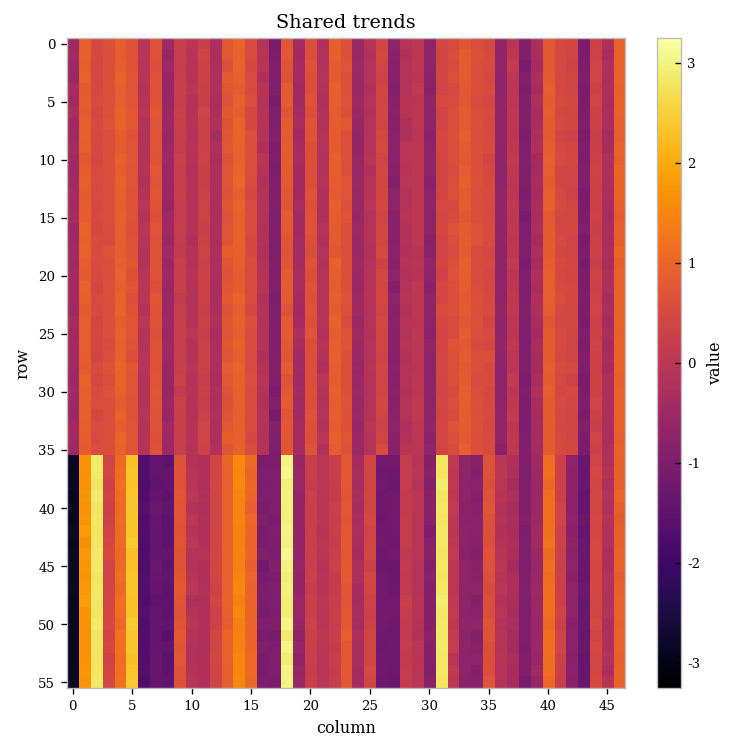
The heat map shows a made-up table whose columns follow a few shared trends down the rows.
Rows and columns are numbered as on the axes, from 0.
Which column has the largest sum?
18
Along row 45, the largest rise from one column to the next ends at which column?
1
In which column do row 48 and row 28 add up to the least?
0
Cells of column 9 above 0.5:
20
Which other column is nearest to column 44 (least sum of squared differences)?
41
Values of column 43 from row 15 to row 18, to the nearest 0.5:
-1 -1 -1 -1
